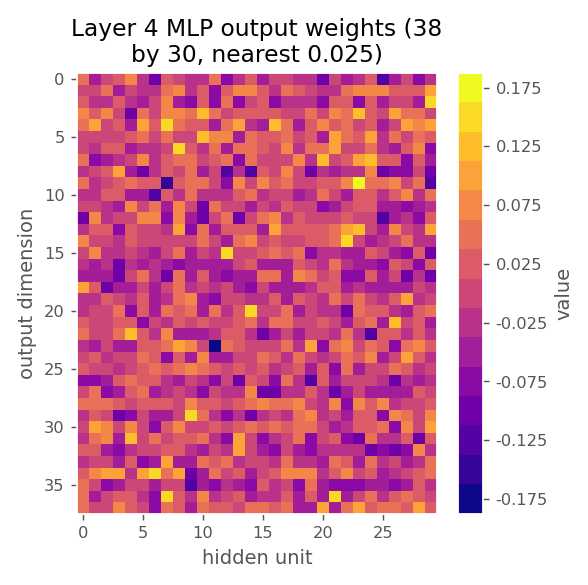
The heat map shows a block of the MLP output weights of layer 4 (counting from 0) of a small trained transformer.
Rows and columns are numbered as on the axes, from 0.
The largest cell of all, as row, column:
9, 23
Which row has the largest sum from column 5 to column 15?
3
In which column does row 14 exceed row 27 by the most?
22
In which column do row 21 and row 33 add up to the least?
5
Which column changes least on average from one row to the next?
17
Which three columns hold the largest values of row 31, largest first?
4, 13, 2
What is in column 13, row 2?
-0.075
